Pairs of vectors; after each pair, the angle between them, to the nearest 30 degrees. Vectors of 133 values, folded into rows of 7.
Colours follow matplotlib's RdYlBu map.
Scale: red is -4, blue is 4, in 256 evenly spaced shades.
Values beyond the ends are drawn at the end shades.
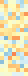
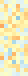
30 degrees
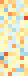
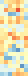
120 degrees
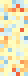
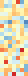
90 degrees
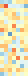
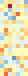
90 degrees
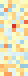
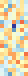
150 degrees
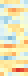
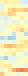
30 degrees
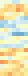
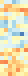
30 degrees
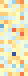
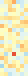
150 degrees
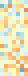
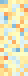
90 degrees
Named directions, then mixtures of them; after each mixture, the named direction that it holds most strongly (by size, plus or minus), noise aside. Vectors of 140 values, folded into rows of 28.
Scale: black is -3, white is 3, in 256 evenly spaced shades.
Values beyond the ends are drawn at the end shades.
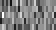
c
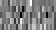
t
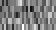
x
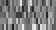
x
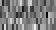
x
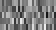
t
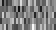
c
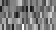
x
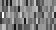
c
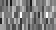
t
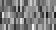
c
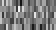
c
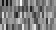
x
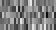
t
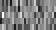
c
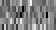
t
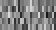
t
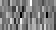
t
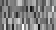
x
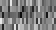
c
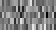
t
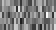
t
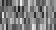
c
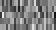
c
